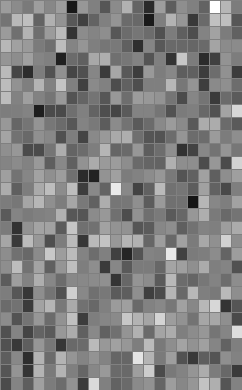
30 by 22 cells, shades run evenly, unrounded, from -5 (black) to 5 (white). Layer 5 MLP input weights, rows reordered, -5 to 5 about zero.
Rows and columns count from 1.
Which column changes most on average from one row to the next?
22
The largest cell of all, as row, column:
1, 20
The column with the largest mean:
4
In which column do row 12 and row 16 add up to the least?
18
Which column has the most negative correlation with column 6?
17
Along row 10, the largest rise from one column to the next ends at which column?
19
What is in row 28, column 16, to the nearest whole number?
1
